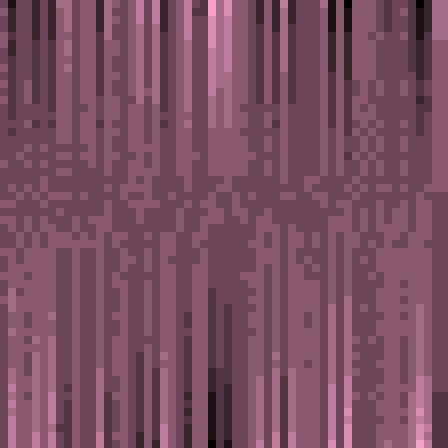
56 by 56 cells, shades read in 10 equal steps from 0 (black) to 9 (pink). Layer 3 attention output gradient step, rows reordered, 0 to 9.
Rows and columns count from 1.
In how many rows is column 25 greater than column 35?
15
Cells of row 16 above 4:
25
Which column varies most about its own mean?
27
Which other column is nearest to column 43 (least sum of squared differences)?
23
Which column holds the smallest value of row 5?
53
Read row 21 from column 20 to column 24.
5 4 4 5 5
